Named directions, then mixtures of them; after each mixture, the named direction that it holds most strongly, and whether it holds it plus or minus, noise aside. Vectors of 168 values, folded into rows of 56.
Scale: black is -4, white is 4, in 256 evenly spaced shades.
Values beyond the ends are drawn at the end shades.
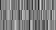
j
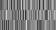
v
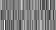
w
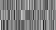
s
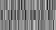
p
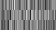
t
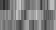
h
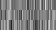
j, plus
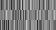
v, plus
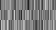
s, minus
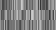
w, plus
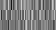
v, plus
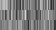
h, minus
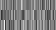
w, plus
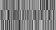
w, plus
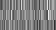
p, minus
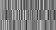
v, minus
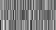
s, minus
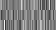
w, plus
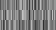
j, plus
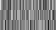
j, minus
